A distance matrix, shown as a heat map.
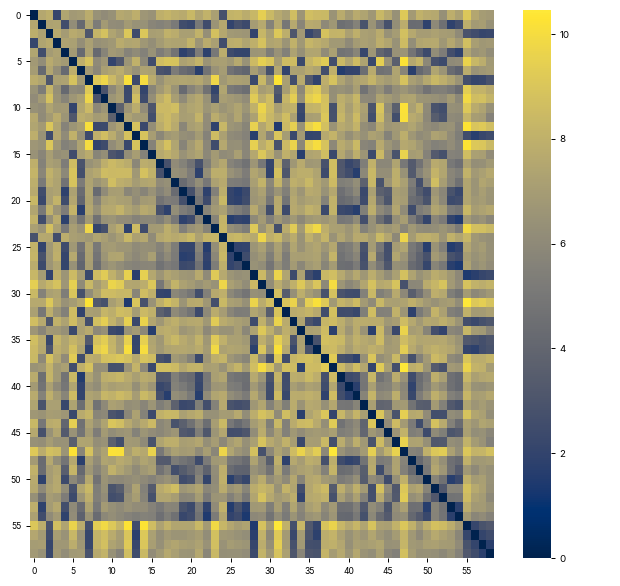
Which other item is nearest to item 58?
57
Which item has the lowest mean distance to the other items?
54
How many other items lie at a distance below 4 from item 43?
9
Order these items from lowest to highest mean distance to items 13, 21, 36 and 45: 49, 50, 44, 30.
30, 50, 49, 44
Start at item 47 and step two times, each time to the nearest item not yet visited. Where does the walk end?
16
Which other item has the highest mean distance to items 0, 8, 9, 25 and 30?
55
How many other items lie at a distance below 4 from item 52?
9
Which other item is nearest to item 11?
34
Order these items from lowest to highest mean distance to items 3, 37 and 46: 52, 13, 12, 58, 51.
52, 51, 58, 13, 12
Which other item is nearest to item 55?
28
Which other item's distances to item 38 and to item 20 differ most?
26
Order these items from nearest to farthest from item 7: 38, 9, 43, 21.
21, 43, 38, 9
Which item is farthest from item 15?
47
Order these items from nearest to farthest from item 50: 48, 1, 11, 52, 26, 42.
1, 26, 42, 52, 48, 11
